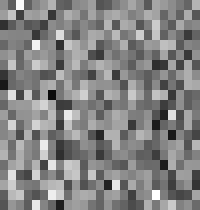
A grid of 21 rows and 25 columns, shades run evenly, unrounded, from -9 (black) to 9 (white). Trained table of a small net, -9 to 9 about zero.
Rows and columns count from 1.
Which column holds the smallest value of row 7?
20
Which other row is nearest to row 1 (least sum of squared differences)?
15
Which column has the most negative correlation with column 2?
25
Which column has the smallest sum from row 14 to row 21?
13
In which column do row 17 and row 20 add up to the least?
21
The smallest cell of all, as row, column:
10, 7
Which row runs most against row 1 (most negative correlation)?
2
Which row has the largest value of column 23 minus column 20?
16
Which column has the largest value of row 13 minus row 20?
5
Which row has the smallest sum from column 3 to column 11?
3
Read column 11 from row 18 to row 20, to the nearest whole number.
-2 -3 3
